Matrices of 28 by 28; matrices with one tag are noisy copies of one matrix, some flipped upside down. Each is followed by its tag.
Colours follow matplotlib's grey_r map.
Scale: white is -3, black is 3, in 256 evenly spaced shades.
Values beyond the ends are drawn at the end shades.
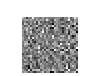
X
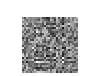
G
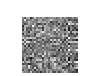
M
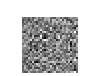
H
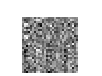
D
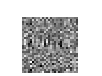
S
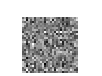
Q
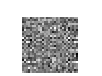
M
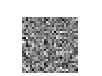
Q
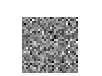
X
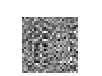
H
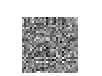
G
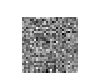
G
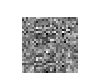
G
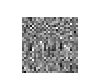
S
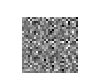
X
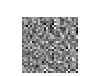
X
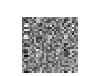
D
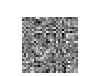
G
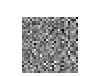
X
